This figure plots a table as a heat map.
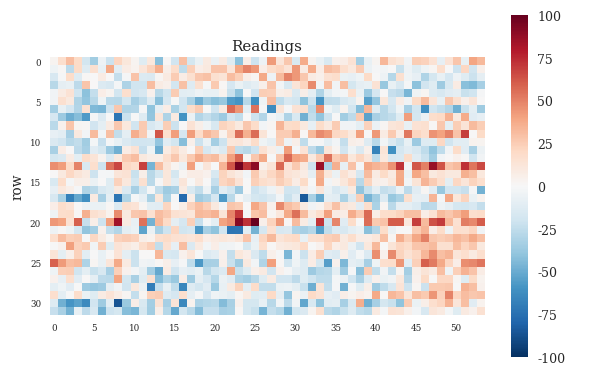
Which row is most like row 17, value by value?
30
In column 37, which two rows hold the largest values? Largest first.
19, 13
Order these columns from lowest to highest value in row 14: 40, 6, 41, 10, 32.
10, 32, 6, 40, 41
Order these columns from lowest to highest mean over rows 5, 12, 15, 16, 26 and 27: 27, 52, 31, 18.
18, 31, 27, 52
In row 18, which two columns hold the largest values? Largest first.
28, 25
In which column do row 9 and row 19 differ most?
8
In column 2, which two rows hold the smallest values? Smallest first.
17, 30
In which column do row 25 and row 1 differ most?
34
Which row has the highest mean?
13
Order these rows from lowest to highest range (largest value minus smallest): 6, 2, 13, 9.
2, 9, 6, 13
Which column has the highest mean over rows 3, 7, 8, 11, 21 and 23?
50
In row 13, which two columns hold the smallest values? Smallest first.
12, 34
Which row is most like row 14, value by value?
15
